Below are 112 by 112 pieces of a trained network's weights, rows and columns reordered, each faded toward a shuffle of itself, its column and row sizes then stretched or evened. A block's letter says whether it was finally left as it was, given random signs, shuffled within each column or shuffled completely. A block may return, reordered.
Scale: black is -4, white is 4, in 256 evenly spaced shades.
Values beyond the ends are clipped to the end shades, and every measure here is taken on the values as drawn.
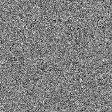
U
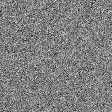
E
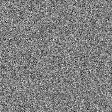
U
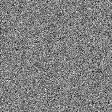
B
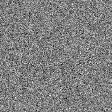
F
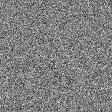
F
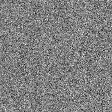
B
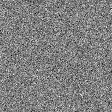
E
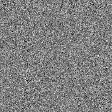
U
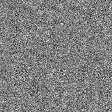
F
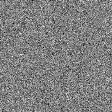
U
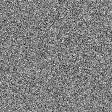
E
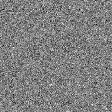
F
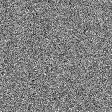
E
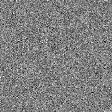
F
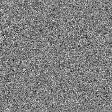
U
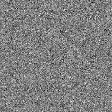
F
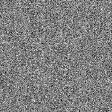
F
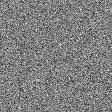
E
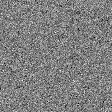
E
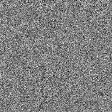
U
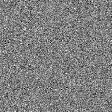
F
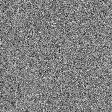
E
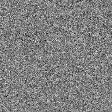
U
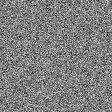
E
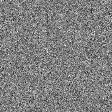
B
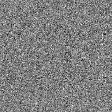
F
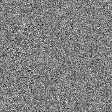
U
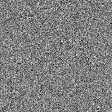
U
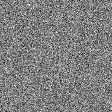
B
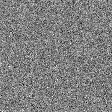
E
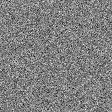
E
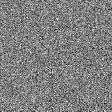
F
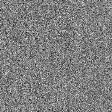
U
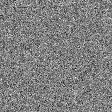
E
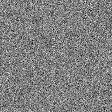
B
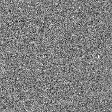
U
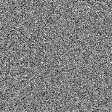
U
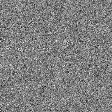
U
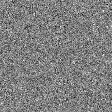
U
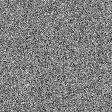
E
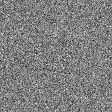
B
